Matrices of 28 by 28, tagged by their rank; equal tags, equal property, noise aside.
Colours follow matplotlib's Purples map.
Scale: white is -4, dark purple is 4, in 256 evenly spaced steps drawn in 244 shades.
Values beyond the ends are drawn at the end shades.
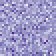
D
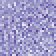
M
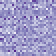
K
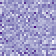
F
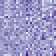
K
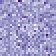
D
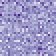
F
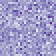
D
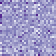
M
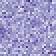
D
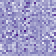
F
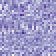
K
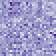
K
